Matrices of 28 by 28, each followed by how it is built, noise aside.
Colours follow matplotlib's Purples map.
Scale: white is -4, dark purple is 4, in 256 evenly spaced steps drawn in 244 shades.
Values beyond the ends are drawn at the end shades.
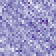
Toeplitz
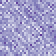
Toeplitz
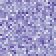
noise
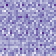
repeating columns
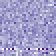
uneven rows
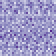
repeating columns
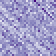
Toeplitz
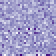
uneven rows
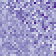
upper triangular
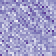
Toeplitz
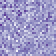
noise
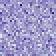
repeating columns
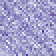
Toeplitz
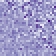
upper triangular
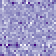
uneven rows
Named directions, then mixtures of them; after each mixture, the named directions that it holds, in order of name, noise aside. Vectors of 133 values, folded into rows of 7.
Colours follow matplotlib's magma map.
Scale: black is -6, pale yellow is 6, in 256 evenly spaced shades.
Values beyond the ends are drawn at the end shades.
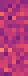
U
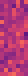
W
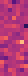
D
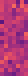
W.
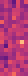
D, W.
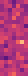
D, W.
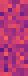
D, U.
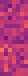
D, U.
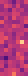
D, W.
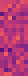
U.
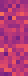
U.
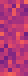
U, W.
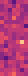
D, W.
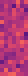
W.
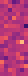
D.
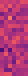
U.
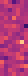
D.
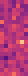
D, W.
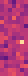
D, W.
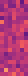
U, W.
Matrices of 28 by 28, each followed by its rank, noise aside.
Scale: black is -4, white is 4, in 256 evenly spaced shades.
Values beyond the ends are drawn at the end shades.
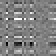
one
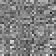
five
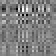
one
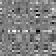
three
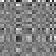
one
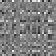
two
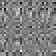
three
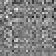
four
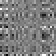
two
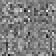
four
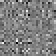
three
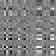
one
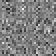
four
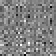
three
